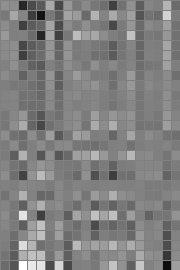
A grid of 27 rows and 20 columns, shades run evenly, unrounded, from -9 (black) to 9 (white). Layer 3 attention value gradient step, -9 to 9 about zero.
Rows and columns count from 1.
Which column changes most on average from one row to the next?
3
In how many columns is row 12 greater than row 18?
11
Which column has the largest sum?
15
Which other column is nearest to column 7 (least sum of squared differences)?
16
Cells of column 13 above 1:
7
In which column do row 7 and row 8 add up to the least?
5
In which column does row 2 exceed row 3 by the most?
13
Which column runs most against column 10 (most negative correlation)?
2
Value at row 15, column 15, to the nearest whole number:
-1
